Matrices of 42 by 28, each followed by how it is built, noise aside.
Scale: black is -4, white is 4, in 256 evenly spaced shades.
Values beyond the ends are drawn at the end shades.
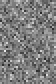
Toeplitz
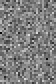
repeating rows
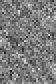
Toeplitz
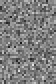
noise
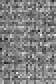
blocks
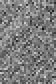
Hankel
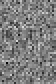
blocks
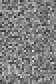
blocks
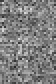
blocks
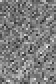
Hankel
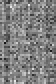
blocks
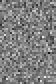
noise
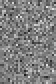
noise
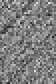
Hankel
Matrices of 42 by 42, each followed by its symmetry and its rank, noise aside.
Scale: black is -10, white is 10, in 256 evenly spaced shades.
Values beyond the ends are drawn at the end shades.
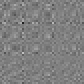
symmetric, rank three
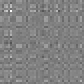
symmetric, rank two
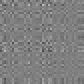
no symmetry, rank two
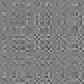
symmetric, rank two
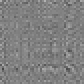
no symmetry, rank three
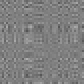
antisymmetric, rank two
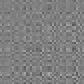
antisymmetric, rank two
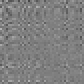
antisymmetric, rank two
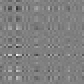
no symmetry, rank one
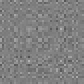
symmetric, rank three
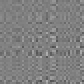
antisymmetric, rank two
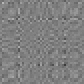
symmetric, rank three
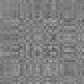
no symmetry, rank three
